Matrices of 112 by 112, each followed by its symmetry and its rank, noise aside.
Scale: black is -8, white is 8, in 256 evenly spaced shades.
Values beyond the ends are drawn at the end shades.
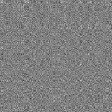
no symmetry, rank six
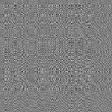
antisymmetric, rank four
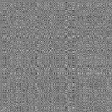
no symmetry, rank four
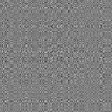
no symmetry, rank four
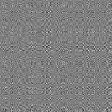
no symmetry, rank four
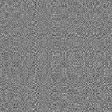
no symmetry, rank five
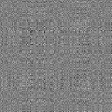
symmetric, rank four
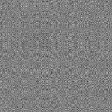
no symmetry, rank five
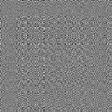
antisymmetric, rank four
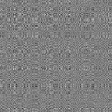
no symmetry, rank four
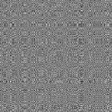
no symmetry, rank five
